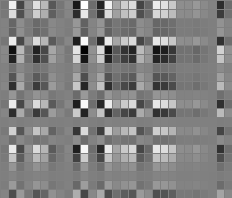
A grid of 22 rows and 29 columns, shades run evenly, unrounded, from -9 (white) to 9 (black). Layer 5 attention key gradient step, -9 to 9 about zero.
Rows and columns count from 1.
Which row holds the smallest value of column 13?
6
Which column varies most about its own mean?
11
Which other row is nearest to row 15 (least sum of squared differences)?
2
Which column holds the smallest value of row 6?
10
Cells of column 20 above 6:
2
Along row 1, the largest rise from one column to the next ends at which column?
3
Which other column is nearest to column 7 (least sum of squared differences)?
19
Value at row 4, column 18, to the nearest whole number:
-1
